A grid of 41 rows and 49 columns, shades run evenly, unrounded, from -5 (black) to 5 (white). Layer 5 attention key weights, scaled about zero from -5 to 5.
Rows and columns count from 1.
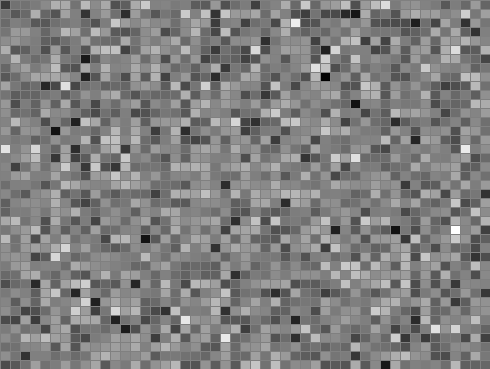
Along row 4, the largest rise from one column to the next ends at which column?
23
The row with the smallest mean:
3
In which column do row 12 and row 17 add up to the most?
1
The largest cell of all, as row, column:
26, 46
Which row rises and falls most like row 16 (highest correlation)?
35
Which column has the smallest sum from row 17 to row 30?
9
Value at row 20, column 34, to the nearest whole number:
-2
